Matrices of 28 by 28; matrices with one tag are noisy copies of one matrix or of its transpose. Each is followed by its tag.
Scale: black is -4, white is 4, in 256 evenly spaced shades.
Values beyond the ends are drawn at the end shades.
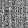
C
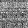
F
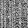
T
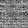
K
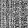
T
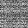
K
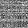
T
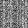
K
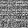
T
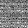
K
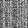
K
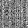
C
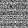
C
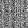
C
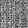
T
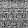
F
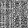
T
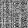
T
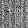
C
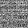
T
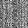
K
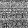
F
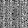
K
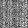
K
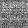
F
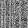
T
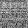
F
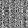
C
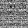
C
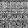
F
